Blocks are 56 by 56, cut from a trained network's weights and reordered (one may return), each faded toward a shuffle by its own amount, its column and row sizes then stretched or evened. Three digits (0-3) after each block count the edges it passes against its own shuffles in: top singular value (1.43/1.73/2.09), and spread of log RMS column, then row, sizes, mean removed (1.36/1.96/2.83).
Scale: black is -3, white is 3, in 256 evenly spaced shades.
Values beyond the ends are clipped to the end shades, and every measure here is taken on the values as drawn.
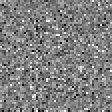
1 0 1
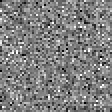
1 1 0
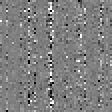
2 3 0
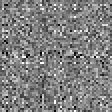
1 2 2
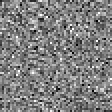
2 1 0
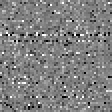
0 0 2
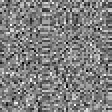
3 0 0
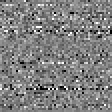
1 0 3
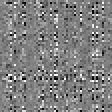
3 3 2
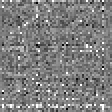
1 2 2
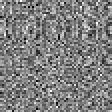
3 0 0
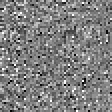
1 2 0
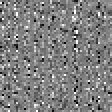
0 3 0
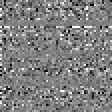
1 1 3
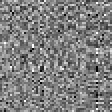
2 1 0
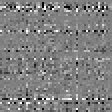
3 2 3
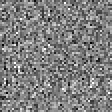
1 1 0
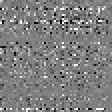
0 2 3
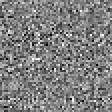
0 0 2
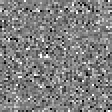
0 0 1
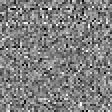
1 0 1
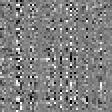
3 3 2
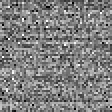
1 0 0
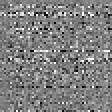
1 2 3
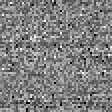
0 1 1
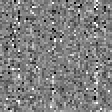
1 2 0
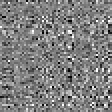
3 2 2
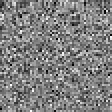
2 1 1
